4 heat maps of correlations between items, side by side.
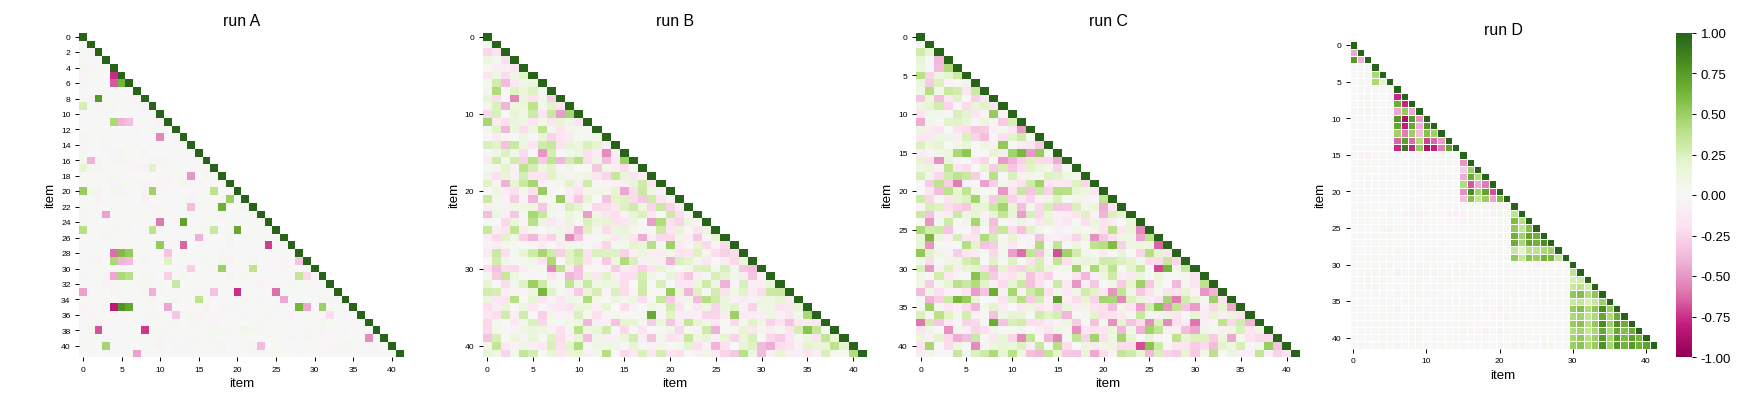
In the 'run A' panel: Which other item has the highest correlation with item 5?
35
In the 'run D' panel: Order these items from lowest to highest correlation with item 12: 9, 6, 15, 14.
14, 9, 15, 6
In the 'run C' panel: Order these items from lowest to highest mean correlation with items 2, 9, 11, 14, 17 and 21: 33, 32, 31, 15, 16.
16, 33, 32, 31, 15
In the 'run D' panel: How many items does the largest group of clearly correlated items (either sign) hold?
12
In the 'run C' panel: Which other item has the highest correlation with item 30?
27
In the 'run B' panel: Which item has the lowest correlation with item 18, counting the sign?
24
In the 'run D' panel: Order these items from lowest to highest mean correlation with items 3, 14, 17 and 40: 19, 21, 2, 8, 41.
8, 19, 2, 21, 41
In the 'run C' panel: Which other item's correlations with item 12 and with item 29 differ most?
15
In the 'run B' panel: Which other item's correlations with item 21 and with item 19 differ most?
5
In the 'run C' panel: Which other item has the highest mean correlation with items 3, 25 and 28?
0
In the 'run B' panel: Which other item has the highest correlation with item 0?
11
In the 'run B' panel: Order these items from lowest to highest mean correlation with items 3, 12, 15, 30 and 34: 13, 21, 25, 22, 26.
13, 21, 22, 26, 25
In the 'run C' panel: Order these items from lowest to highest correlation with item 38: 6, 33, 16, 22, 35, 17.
17, 22, 6, 33, 16, 35
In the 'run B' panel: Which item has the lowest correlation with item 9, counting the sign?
26
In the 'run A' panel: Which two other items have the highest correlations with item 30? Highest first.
18, 22
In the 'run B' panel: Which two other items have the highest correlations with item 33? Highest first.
6, 20
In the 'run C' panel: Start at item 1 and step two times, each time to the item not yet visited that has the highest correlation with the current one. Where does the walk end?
35
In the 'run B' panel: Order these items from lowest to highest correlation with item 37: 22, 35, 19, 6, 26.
6, 35, 26, 19, 22
